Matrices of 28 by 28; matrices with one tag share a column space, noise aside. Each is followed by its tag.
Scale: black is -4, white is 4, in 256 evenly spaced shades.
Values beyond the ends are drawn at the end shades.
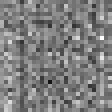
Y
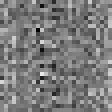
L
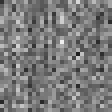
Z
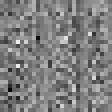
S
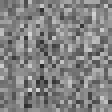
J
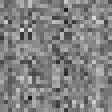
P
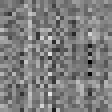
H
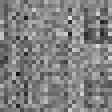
H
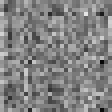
S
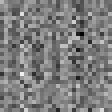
H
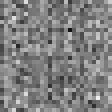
P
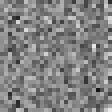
P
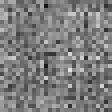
Z
